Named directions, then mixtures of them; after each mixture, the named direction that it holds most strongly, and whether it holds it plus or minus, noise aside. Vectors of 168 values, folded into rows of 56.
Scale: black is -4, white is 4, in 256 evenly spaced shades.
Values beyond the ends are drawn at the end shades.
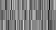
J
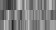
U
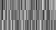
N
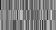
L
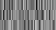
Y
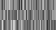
N, plus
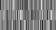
L, plus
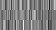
J, plus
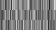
J, plus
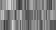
U, minus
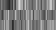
U, plus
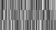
N, plus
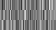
N, plus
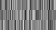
J, plus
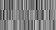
Y, plus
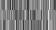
J, minus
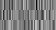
Y, plus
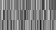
N, minus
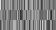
L, minus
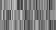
U, minus
